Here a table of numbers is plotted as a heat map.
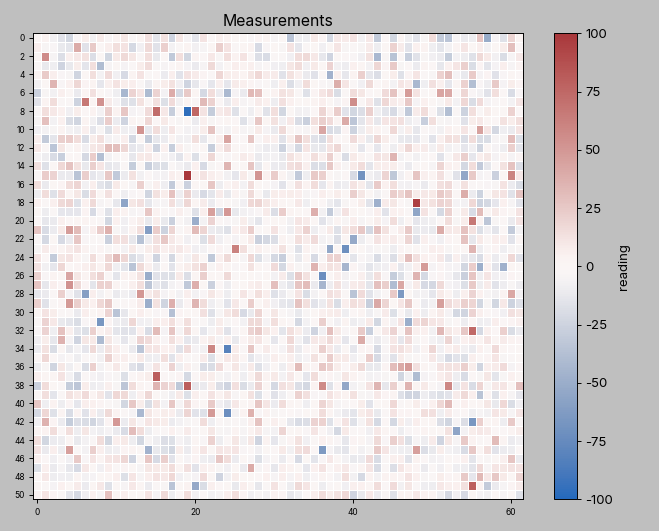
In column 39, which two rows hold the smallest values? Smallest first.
23, 38
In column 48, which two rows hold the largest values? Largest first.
18, 45
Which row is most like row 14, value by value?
11
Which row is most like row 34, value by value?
41
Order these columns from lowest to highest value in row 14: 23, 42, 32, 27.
42, 23, 32, 27
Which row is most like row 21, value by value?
29
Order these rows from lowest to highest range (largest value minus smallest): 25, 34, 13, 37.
13, 25, 37, 34
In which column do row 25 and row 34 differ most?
24
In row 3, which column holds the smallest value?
8
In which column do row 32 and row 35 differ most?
55
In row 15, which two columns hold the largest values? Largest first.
19, 60
